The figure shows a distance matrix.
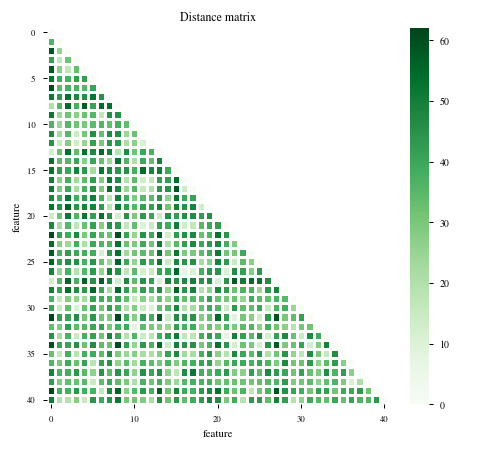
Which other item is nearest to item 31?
22
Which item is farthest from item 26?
15
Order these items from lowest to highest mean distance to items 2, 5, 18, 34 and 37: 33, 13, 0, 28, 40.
40, 28, 33, 13, 0
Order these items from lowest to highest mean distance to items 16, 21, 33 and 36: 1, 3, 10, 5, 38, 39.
3, 1, 38, 10, 5, 39
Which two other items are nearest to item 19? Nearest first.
18, 7
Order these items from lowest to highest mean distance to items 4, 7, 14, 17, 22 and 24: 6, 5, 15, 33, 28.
6, 28, 33, 5, 15
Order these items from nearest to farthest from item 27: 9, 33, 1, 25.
1, 33, 9, 25
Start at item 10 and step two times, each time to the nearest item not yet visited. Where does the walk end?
29
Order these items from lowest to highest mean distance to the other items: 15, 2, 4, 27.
4, 2, 27, 15
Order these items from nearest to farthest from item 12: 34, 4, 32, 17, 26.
26, 17, 4, 32, 34
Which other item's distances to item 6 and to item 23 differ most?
24
